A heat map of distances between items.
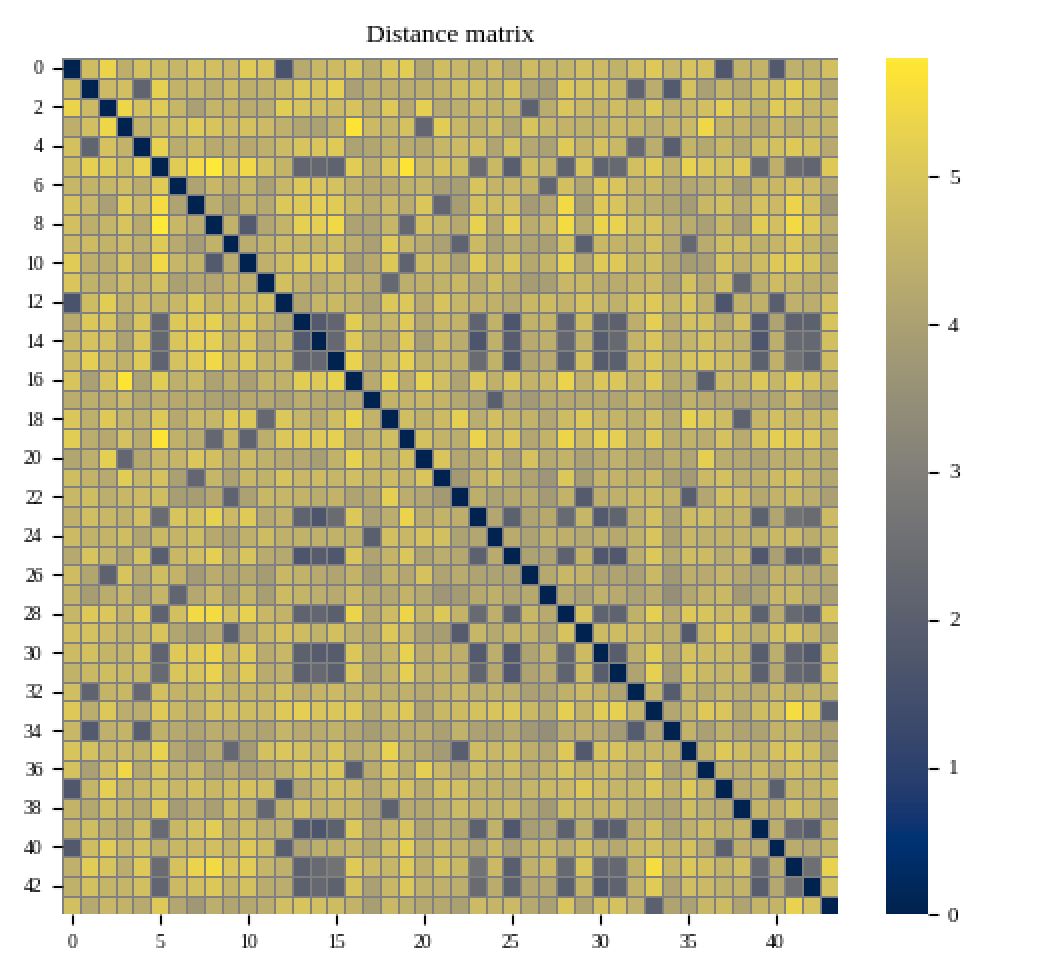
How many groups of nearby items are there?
13
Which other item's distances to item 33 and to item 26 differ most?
2
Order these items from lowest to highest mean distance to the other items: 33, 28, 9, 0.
28, 9, 0, 33
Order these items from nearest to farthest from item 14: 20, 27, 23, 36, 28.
23, 28, 20, 27, 36
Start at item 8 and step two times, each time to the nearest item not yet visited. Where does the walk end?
19
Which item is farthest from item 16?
3
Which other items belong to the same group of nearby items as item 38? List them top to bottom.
11, 18
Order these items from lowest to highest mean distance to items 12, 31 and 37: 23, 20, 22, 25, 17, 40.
40, 25, 23, 17, 20, 22
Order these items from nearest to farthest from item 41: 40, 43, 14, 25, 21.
25, 14, 40, 21, 43
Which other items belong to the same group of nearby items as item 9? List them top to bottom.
22, 29, 35
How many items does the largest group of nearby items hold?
12
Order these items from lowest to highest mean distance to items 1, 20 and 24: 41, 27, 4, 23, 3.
4, 3, 27, 23, 41
